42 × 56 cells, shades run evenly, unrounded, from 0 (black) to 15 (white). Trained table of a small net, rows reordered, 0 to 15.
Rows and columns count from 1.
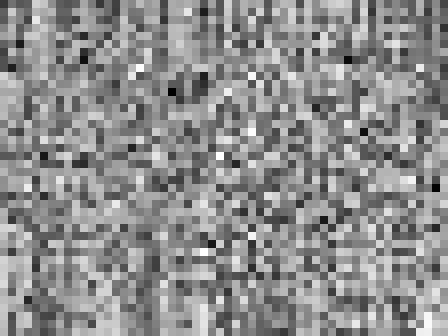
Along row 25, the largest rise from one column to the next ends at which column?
34
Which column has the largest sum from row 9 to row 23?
51
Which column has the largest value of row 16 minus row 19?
37
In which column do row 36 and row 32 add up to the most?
43
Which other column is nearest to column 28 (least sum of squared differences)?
9
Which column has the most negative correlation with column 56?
5
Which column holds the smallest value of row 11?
26
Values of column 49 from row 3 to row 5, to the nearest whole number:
4 10 5
